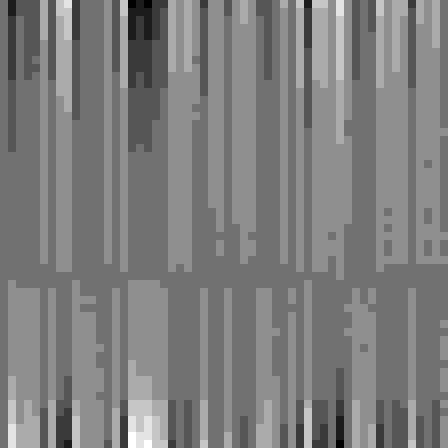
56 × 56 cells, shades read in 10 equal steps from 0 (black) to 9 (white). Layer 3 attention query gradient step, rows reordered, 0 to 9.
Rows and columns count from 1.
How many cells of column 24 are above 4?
34
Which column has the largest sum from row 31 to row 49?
17
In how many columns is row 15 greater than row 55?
28
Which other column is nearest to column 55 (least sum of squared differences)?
6
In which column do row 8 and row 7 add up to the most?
43
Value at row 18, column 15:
4
